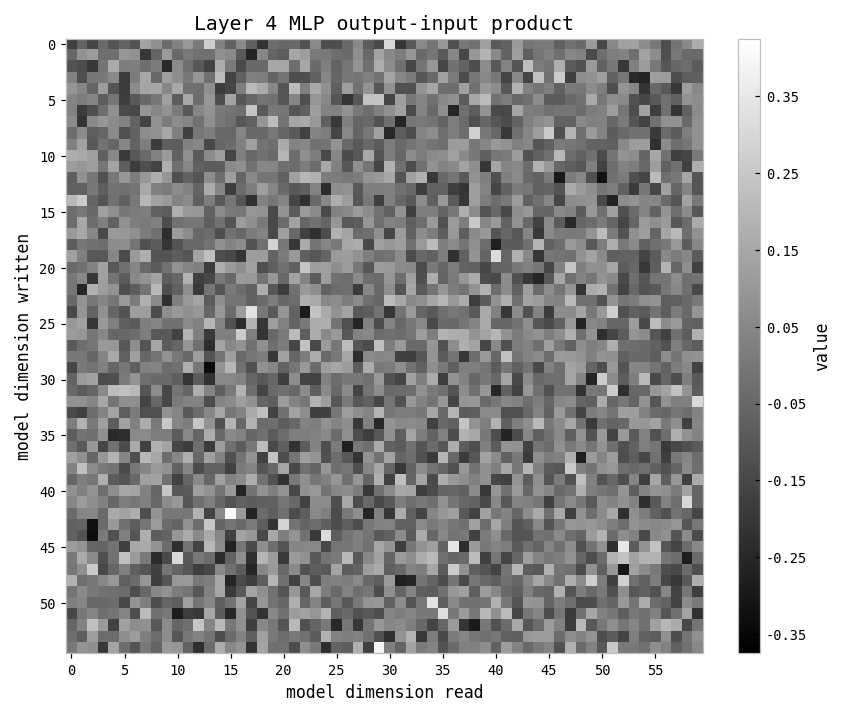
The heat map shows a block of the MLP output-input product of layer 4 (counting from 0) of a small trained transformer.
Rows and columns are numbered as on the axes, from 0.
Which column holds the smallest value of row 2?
9
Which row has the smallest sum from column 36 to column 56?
12
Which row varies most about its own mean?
46
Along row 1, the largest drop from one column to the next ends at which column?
7
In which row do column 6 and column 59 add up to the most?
32
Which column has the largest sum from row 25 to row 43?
47
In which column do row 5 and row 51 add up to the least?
10
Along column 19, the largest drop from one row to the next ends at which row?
19
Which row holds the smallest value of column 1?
22
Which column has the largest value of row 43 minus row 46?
20
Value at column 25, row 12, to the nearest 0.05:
0
